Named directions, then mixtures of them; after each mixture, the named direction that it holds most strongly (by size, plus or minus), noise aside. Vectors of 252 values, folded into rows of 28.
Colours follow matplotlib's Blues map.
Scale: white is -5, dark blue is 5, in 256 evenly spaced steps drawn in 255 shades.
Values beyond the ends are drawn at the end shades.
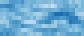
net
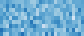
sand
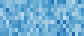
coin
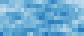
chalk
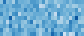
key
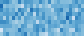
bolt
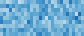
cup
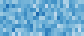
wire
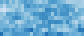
chalk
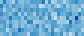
key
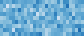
wire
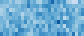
coin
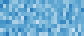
bolt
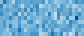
key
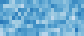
bolt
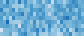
bolt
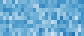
key
